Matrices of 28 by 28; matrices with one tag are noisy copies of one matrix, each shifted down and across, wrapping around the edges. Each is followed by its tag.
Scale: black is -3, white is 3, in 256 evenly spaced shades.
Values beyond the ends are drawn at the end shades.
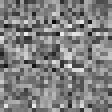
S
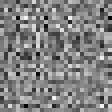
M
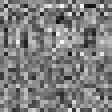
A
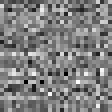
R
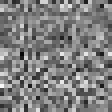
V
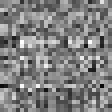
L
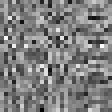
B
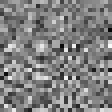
V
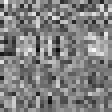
A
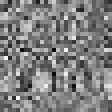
A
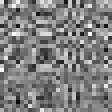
V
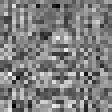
B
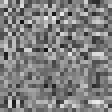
V
